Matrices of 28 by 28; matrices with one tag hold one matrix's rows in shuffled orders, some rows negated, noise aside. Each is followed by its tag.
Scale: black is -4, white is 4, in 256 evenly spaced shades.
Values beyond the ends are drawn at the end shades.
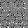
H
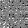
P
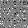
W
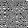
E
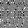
H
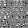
E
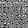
E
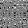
W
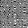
W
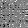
P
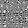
E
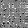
P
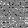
P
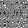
E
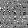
W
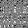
W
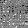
P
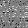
P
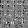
H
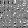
W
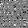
W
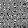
W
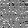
P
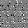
H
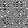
E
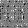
H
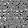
E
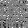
E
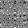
W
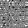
P
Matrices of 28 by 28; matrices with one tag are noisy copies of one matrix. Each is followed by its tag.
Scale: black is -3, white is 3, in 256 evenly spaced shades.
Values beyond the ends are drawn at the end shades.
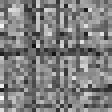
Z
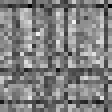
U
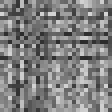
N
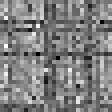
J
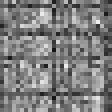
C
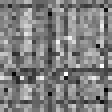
U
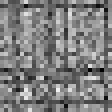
U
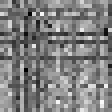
N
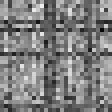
J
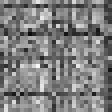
C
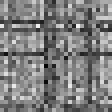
J
